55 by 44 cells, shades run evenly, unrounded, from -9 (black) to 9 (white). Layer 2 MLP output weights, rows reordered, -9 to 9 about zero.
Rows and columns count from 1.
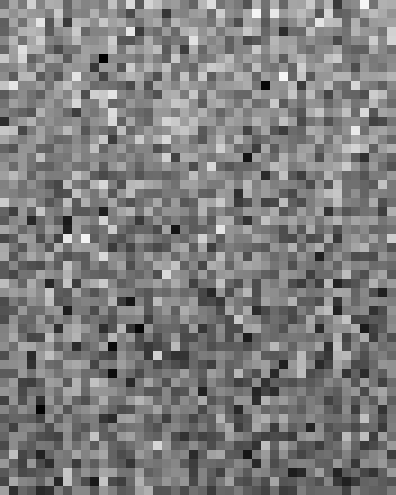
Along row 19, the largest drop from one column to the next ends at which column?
25
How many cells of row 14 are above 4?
5
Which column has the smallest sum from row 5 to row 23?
7
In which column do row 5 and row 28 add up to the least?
15
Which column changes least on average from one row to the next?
26
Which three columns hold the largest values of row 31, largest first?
19, 39, 8
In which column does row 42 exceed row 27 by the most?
38
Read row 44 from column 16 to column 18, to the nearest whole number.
-1 -3 -3
